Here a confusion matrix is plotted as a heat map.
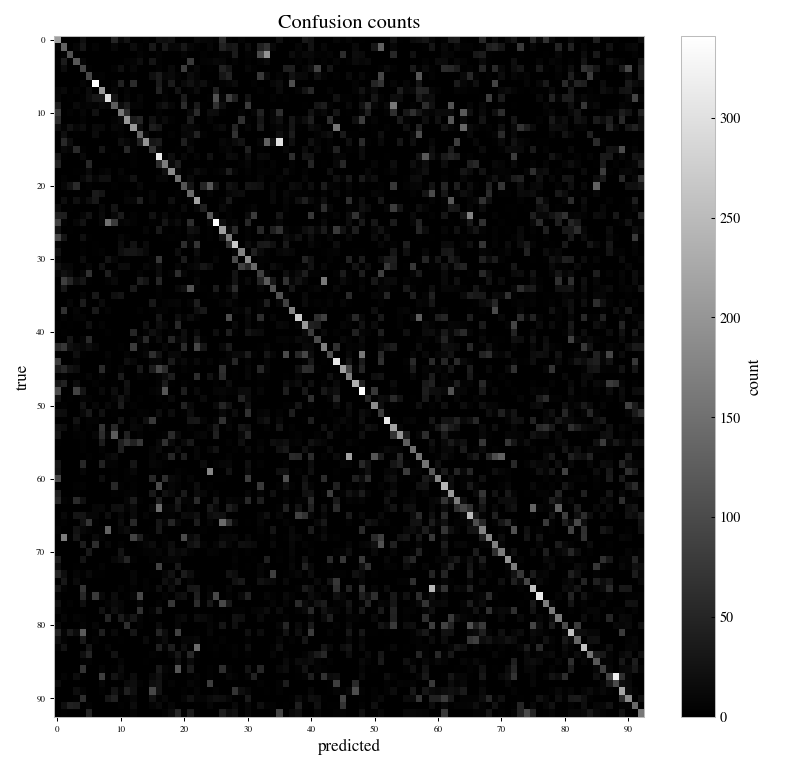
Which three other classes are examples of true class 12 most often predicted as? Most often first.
44, 64, 73
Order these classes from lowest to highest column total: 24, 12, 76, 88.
88, 24, 76, 12
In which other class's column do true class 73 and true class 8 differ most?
25
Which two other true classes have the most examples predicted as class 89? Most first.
15, 81
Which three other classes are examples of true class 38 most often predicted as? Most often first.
57, 27, 42
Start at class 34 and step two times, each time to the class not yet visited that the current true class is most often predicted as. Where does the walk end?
59
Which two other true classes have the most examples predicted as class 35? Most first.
14, 92
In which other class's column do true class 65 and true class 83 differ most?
22
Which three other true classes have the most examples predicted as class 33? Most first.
2, 14, 1
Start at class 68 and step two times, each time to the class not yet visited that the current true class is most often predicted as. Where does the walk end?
51
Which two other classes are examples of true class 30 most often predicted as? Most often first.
28, 16
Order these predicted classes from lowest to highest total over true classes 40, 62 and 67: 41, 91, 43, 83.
41, 91, 43, 83
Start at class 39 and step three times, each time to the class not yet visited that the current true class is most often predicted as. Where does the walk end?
58
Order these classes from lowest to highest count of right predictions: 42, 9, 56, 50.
9, 56, 42, 50
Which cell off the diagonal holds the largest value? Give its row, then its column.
87, 88
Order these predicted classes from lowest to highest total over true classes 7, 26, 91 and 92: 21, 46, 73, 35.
46, 21, 73, 35
